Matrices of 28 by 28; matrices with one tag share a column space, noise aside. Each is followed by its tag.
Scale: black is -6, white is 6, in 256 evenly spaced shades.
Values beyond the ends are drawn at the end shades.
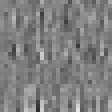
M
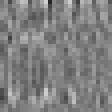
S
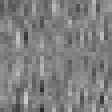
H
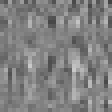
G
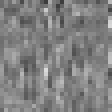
G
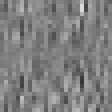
H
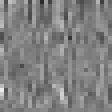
S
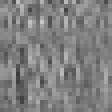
G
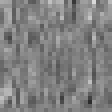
S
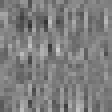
M
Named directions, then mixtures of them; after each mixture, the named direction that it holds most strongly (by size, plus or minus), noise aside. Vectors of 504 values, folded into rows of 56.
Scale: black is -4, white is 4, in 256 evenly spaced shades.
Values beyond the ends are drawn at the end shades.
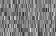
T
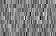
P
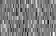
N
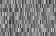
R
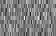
P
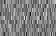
P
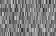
R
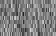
T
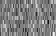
N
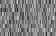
R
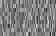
P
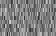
T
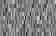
P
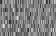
R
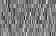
P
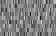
P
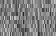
T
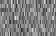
R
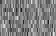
N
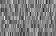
T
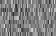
R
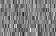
T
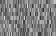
P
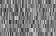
R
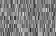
T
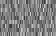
P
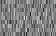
P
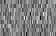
P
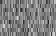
N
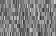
T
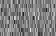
T
